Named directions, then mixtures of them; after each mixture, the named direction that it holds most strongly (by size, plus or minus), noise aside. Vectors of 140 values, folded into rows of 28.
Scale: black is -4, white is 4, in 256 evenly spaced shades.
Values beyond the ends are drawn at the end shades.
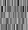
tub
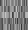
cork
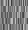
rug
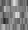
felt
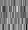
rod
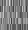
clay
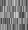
clay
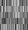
tub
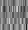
rod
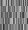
rug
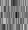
felt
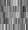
felt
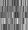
cork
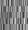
rug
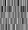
tub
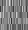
clay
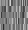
rug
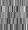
rod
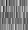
tub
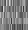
clay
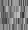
rug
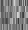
rug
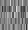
rod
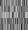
cork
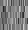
rug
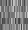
clay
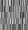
clay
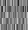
tub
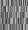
rug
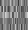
cork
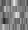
felt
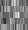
felt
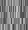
rod
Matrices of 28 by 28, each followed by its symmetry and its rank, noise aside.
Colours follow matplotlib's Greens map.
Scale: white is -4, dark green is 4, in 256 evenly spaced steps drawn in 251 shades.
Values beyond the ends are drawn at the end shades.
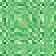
symmetric, rank two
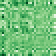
no symmetry, rank three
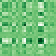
symmetric, rank one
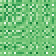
symmetric, rank two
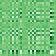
symmetric, rank one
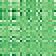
antisymmetric, rank two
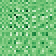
symmetric, rank two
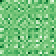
symmetric, rank three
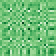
symmetric, rank two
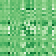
antisymmetric, rank two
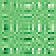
antisymmetric, rank two
